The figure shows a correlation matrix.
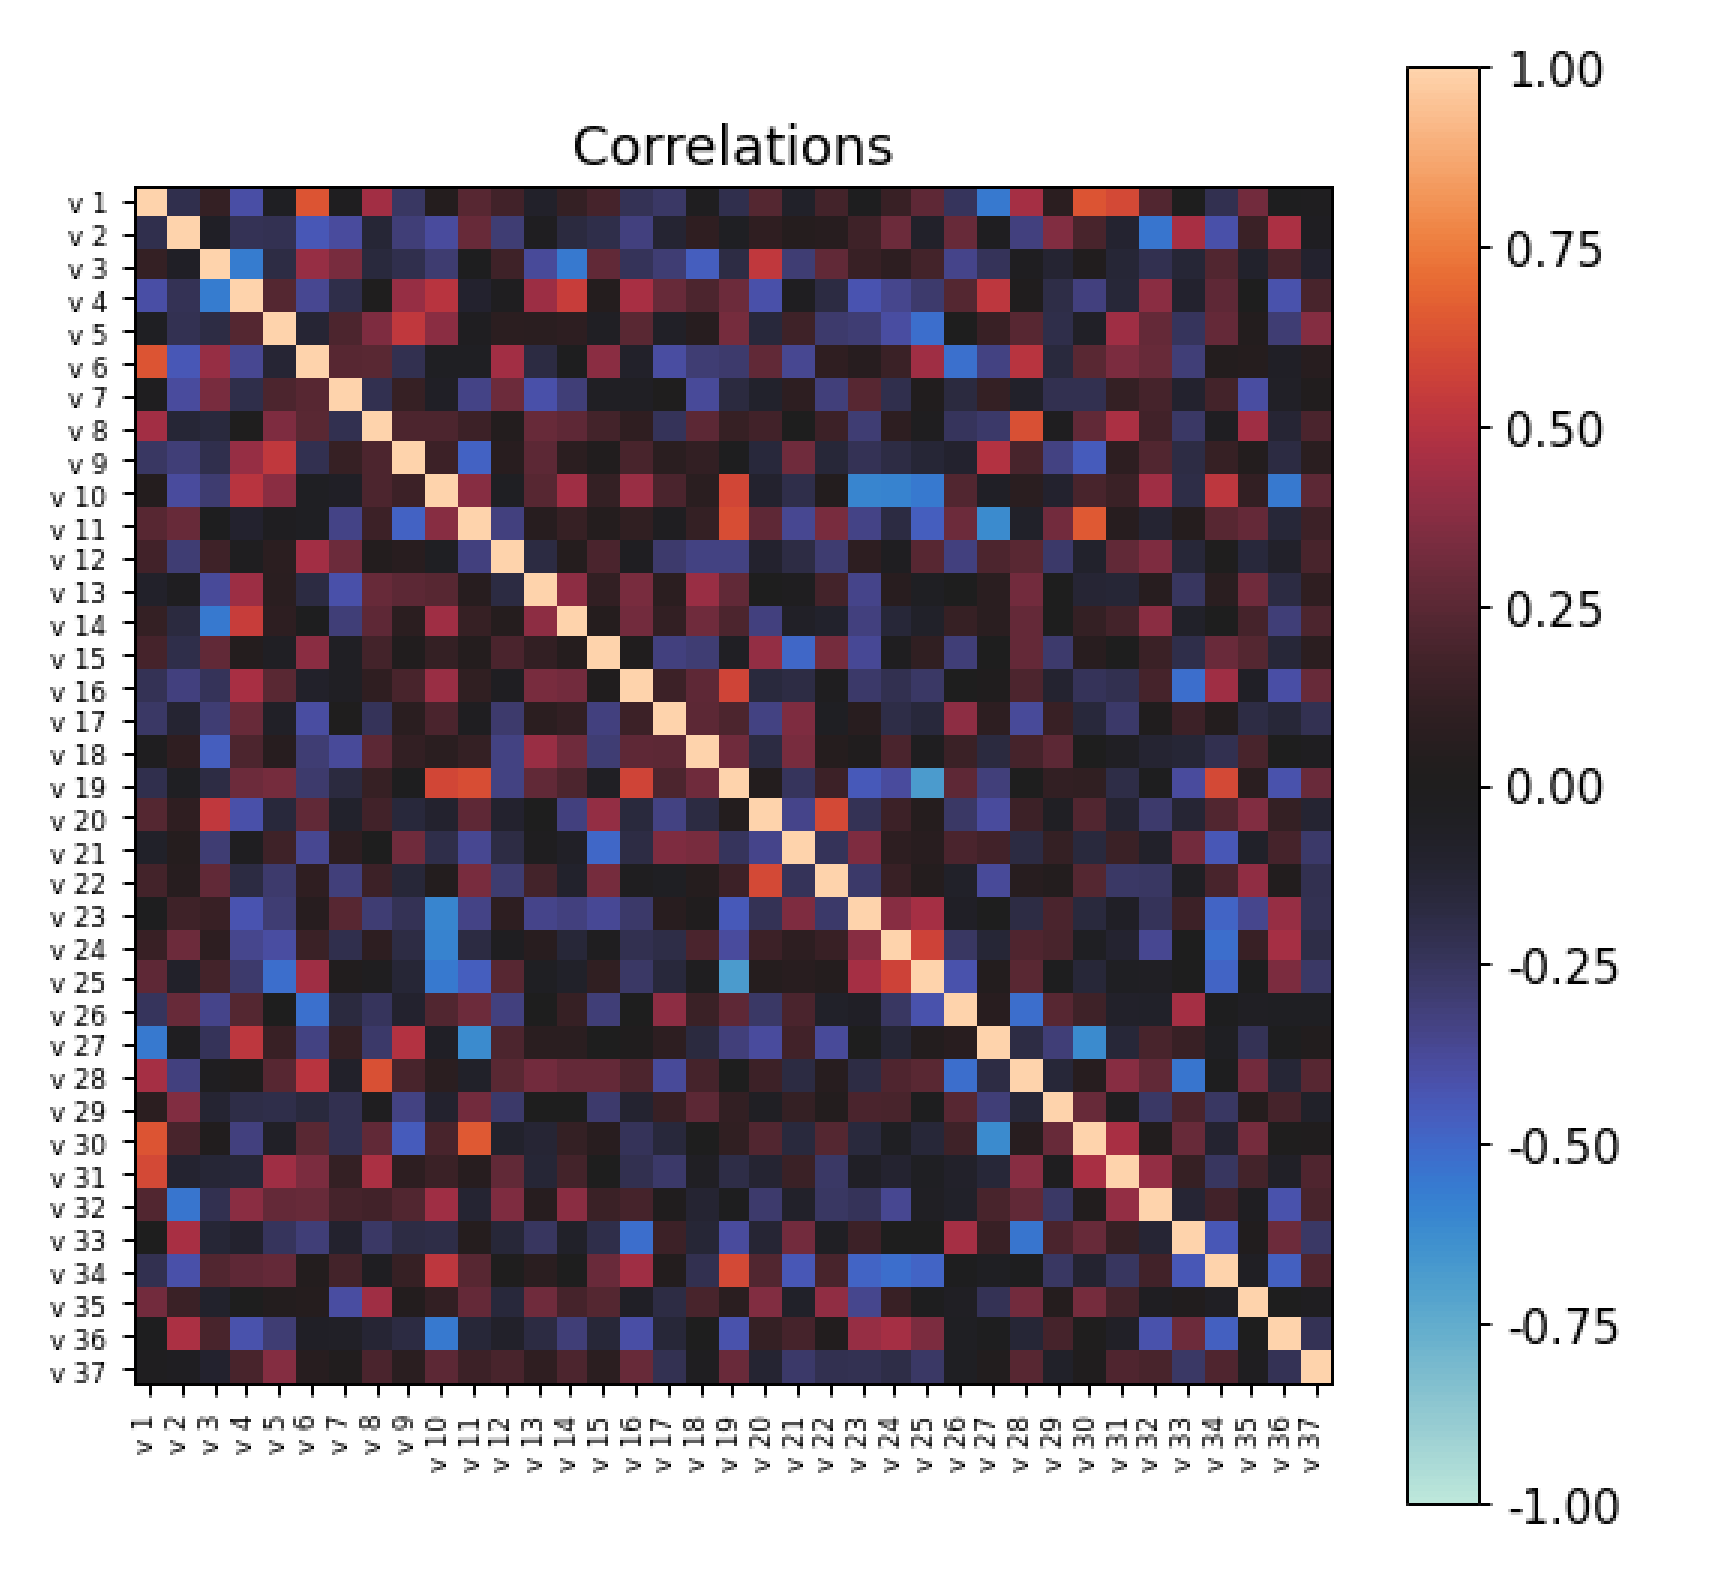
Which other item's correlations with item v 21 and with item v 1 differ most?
v 6
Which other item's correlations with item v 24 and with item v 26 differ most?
v 25
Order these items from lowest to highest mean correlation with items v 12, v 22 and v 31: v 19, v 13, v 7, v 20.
v 19, v 13, v 7, v 20
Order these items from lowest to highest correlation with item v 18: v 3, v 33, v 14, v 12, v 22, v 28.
v 3, v 12, v 33, v 22, v 28, v 14
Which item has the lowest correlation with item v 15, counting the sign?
v 21
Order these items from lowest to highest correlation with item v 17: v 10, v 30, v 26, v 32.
v 30, v 32, v 10, v 26
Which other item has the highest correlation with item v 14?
v 4
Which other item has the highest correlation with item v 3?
v 20
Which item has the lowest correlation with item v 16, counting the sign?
v 33
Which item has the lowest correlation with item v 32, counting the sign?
v 2
